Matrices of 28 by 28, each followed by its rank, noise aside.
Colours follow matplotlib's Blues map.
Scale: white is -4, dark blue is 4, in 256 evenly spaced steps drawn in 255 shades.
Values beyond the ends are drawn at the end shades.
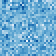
five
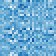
four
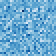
seven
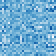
six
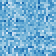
seven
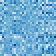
four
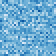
eight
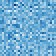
four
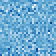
eight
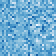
seven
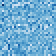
five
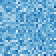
five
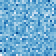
eight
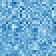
five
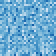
seven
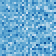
seven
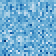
six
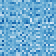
five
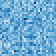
six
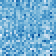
five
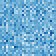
five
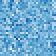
eight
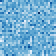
seven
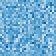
eight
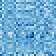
four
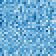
six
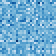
five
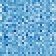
five
